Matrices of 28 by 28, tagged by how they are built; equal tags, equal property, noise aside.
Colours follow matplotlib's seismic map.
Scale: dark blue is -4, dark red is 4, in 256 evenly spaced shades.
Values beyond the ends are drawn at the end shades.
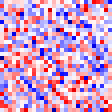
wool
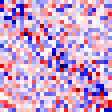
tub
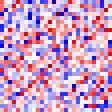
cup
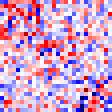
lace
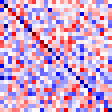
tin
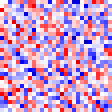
wool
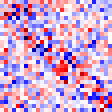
tub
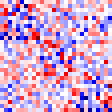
lace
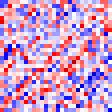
cup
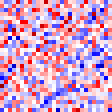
cup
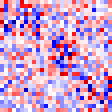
lace
